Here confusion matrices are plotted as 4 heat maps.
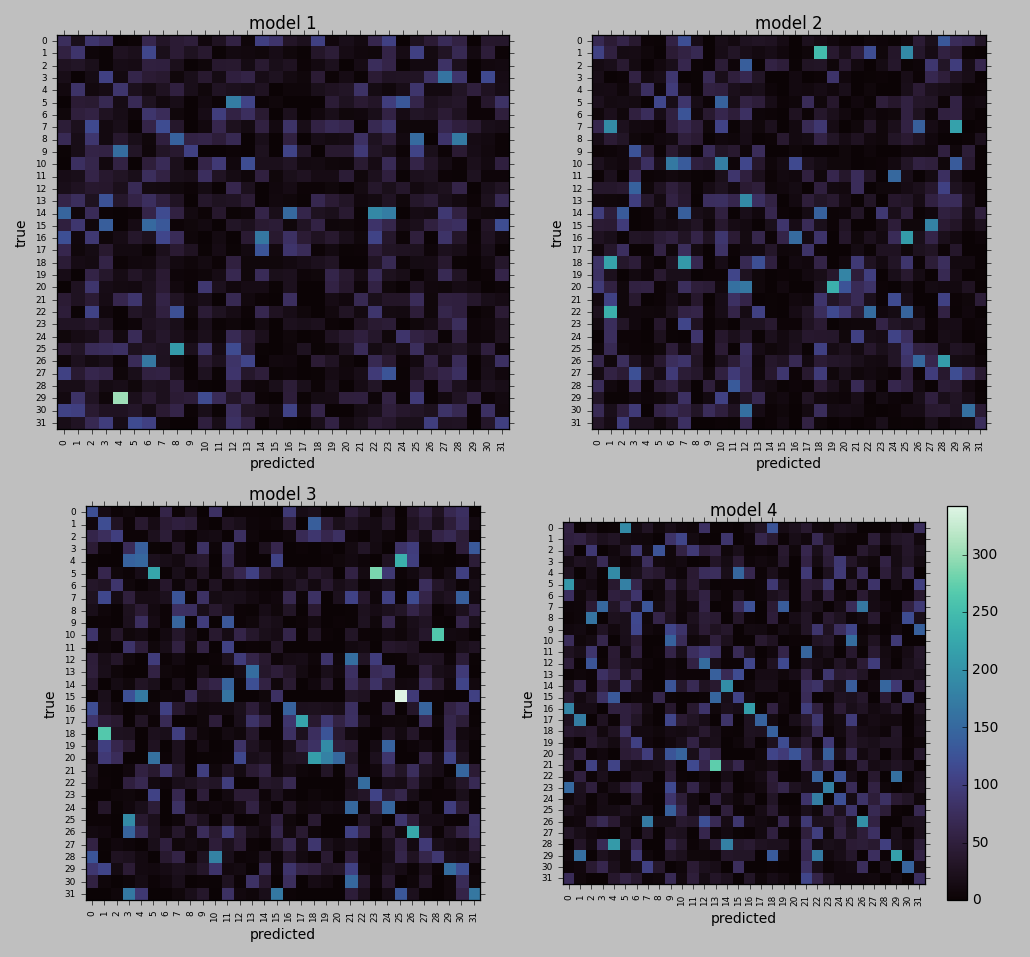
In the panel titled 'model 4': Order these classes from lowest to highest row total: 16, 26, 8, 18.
18, 8, 16, 26
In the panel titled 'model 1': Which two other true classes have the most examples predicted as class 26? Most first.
31, 3
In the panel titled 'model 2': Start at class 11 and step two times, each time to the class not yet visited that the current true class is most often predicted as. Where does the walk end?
21
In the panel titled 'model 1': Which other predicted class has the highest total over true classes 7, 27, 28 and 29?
4
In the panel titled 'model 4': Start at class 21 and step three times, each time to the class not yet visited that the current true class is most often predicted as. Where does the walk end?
4
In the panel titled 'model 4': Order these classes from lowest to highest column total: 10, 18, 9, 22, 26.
10, 26, 18, 22, 9
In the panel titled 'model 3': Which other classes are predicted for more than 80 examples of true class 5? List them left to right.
13, 23, 24, 30
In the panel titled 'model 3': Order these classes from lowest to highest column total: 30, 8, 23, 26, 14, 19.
8, 14, 23, 19, 26, 30
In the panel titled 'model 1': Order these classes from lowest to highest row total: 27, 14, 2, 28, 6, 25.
28, 2, 6, 27, 25, 14
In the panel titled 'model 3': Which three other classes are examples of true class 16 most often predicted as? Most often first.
27, 0, 6
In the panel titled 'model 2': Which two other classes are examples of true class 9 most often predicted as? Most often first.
3, 13
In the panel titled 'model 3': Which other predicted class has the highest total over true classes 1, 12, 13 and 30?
21
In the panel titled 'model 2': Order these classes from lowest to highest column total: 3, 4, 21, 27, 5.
4, 5, 21, 27, 3
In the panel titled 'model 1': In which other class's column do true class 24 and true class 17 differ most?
14
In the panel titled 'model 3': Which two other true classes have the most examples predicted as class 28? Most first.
10, 2
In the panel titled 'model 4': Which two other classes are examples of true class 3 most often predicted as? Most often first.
24, 7
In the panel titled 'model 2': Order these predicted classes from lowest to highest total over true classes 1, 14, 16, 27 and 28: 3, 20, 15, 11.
20, 15, 3, 11
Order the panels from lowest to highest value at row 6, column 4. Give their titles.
model 3, model 1, model 4, model 2
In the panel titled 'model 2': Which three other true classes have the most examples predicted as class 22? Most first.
1, 19, 20
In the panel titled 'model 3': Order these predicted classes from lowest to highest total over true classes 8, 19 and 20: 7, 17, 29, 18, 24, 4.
4, 17, 7, 29, 24, 18
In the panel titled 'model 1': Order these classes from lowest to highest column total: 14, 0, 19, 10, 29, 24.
29, 24, 19, 10, 14, 0
